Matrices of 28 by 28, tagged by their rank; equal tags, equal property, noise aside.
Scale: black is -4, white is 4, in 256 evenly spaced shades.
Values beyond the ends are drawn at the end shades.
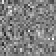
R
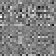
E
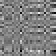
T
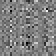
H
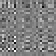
T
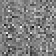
R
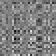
T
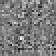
R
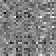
E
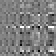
T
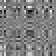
T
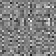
H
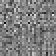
R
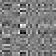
T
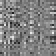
H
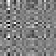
T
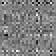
H
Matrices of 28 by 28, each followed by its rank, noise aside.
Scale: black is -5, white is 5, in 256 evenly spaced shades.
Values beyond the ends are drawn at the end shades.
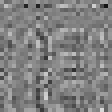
four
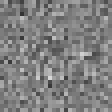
six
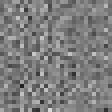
six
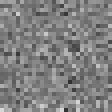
six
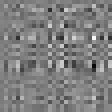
two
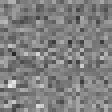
four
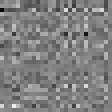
three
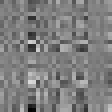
two
